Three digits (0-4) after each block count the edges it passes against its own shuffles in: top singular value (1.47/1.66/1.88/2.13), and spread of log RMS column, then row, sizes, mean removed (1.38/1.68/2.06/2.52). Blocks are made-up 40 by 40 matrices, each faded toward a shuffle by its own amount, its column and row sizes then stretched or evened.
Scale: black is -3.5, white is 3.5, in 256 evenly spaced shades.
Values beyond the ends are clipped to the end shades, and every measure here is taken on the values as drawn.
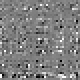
2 3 4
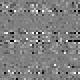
4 0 4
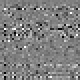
3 0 4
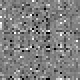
2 2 2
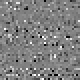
1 0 3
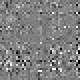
3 3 4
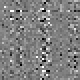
3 4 1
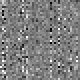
1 4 0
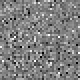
0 0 0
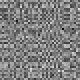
4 0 1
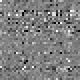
1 2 4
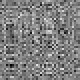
4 2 1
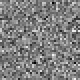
1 0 1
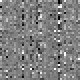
3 4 0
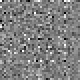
0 3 2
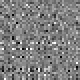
4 1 3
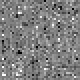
1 3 0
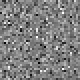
1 2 0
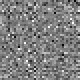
3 1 0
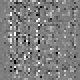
2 4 0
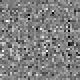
0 1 3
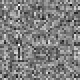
3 2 0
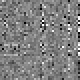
3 3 1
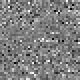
0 0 2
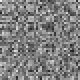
3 1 2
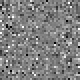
0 2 0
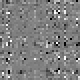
1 4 3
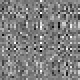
4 4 3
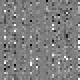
0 4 0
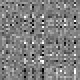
4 4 2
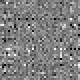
2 3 2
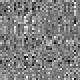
3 3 0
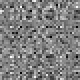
4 2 3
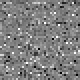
0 0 1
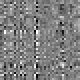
4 4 2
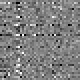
3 2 3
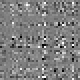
1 4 4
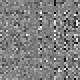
3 4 2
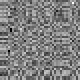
4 0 0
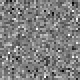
0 1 1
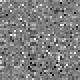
0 0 0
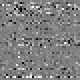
2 1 4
